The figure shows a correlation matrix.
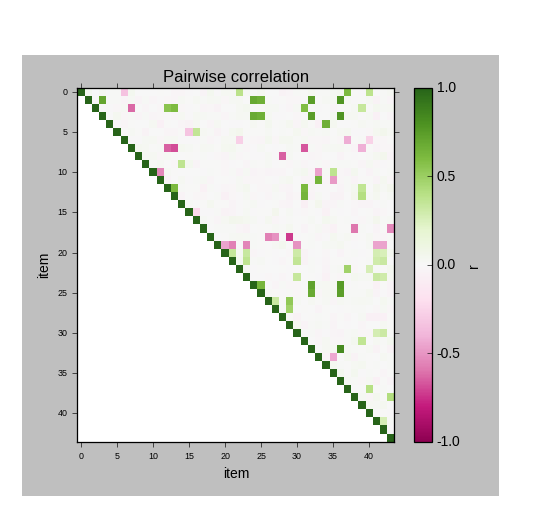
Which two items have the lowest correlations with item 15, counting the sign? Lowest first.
5, 16
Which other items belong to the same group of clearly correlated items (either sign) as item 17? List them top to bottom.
38, 43
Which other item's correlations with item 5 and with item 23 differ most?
19
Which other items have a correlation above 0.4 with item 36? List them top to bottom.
1, 3, 24, 25, 32
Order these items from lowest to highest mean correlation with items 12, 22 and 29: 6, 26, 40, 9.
6, 9, 40, 26
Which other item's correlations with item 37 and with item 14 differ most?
0
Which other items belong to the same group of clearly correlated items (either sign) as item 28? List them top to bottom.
8
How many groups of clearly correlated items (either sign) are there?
11
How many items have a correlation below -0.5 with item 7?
4
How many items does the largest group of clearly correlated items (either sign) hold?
7
